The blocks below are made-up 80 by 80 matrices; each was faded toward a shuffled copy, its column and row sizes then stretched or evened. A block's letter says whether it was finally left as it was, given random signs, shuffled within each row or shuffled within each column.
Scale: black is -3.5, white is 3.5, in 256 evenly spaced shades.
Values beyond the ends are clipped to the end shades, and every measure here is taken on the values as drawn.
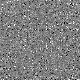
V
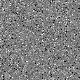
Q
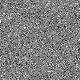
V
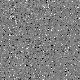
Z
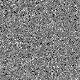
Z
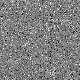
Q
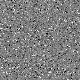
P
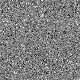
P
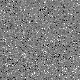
Z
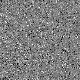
V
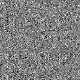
Z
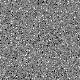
V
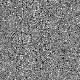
Q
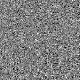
Z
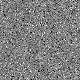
P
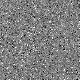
Q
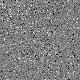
Q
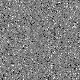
Q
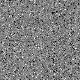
Q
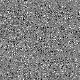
V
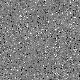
Q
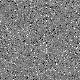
Q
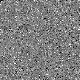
Z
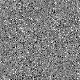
Z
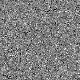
Z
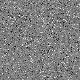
Q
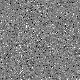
Q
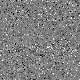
P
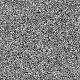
P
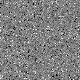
V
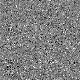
V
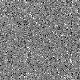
Z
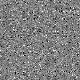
Z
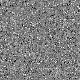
V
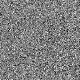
V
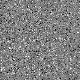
V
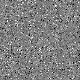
V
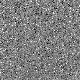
Q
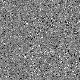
V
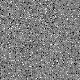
Z
